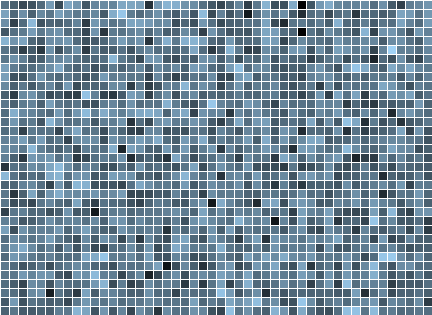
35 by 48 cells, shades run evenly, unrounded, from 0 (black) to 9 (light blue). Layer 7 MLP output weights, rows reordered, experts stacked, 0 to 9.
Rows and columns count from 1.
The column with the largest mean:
30
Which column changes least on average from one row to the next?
48
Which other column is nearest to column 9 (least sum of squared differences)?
47
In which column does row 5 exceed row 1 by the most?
34
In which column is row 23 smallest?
24
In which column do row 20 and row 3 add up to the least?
25
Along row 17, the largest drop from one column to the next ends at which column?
14
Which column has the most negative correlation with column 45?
37
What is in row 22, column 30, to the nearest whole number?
5
